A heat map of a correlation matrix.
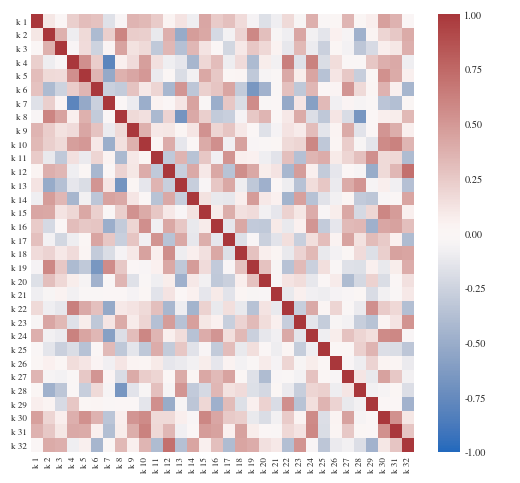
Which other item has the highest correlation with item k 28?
k 13
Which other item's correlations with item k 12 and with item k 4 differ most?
k 22
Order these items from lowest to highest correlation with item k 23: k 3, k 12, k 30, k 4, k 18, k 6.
k 6, k 4, k 30, k 18, k 3, k 12
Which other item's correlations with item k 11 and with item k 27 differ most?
k 29
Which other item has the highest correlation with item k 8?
k 2
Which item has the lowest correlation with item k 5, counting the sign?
k 7
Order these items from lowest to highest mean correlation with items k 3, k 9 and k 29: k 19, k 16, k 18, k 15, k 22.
k 16, k 18, k 19, k 22, k 15
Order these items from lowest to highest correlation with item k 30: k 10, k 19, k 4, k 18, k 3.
k 19, k 3, k 18, k 4, k 10
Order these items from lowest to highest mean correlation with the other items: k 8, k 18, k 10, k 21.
k 21, k 8, k 18, k 10
